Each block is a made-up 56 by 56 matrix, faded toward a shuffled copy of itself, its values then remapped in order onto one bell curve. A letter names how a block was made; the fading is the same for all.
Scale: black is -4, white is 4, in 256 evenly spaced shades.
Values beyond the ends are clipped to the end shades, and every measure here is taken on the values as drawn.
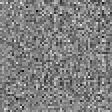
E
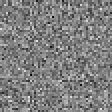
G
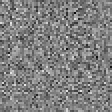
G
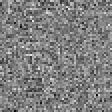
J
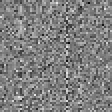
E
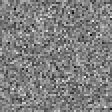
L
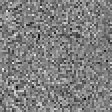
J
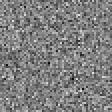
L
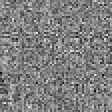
G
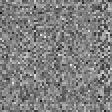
E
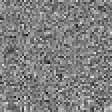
G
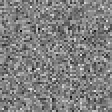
J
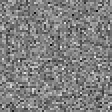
J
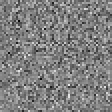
E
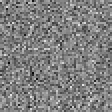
J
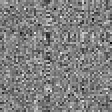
E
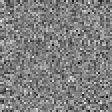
G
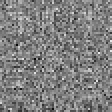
G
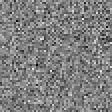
J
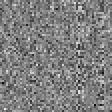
E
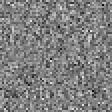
J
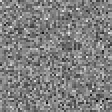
J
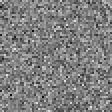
L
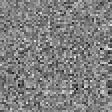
G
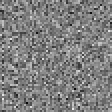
E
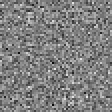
E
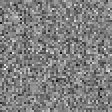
J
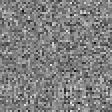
J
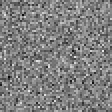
L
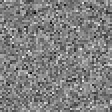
L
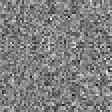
G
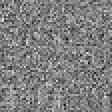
J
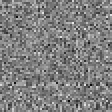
G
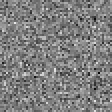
E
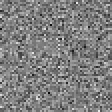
G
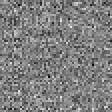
E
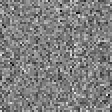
J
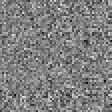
J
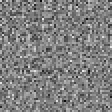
G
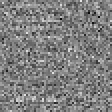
J
